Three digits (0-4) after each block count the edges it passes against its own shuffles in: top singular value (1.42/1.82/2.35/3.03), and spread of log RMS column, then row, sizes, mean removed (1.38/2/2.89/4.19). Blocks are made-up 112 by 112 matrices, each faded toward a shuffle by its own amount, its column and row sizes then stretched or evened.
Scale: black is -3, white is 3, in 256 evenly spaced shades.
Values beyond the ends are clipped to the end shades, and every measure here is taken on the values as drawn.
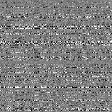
3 0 4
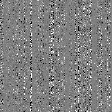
0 4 0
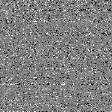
1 1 3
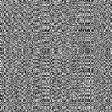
4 3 2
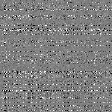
2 2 4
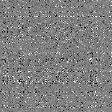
1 2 3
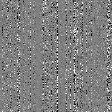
2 4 0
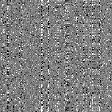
3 3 0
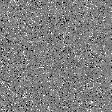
0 2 1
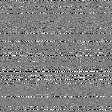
3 0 4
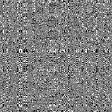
3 3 2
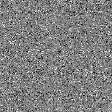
1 1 2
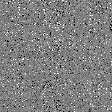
0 2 1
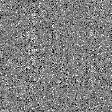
1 2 1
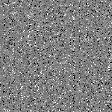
1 2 0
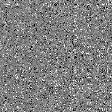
2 2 1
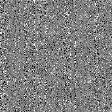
1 3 0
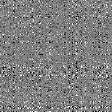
2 3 3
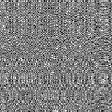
4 0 2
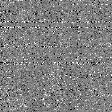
0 1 3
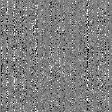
0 4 1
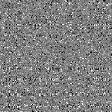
3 1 2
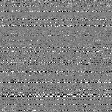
3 0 4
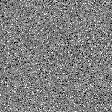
1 0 0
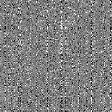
3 3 0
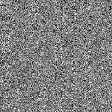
2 2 0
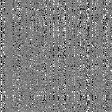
3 4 2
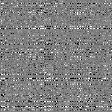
3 2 4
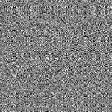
3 1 3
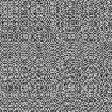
4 1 0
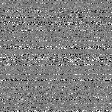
0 0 4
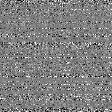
0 0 4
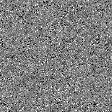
0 1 1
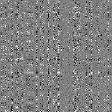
3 4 2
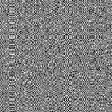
4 2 1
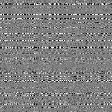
4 1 4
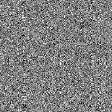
2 2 1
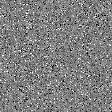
0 1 1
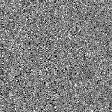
2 1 0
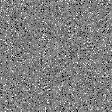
0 2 0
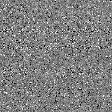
1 1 2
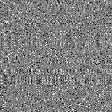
3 0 1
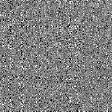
2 3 2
